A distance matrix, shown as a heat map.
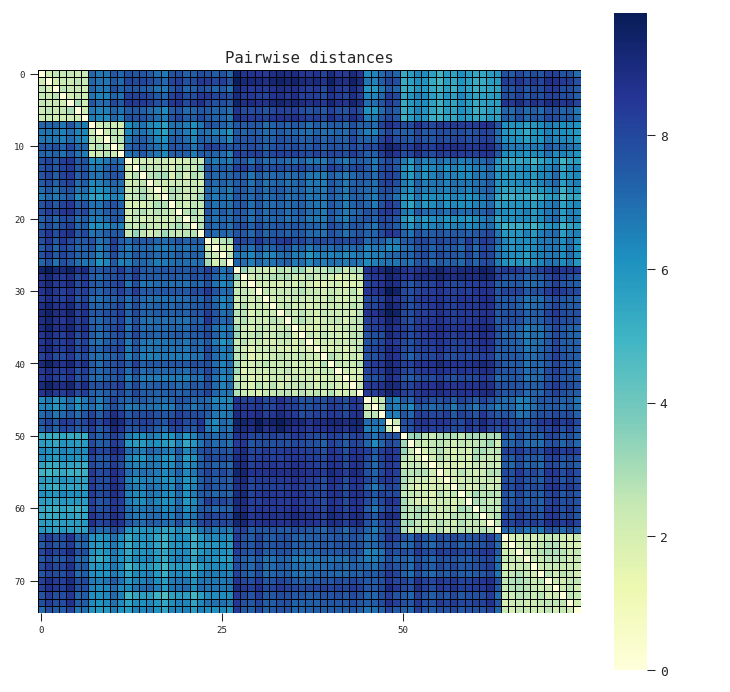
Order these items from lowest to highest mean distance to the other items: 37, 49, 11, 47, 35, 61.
37, 35, 61, 11, 47, 49
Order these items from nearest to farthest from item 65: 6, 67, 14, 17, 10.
67, 17, 14, 10, 6
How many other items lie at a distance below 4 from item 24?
3
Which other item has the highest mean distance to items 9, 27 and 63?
48
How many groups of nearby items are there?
9
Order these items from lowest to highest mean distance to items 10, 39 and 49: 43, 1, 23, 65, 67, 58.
43, 67, 65, 23, 1, 58
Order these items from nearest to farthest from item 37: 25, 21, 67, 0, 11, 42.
42, 25, 67, 21, 11, 0
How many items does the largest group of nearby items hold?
18
